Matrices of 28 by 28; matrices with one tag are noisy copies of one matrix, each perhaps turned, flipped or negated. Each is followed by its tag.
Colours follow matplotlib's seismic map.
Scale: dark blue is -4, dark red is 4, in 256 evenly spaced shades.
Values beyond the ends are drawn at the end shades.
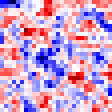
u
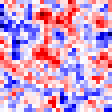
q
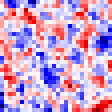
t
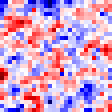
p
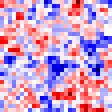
q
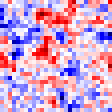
q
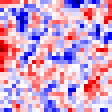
p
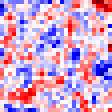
t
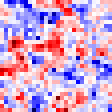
q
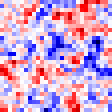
q
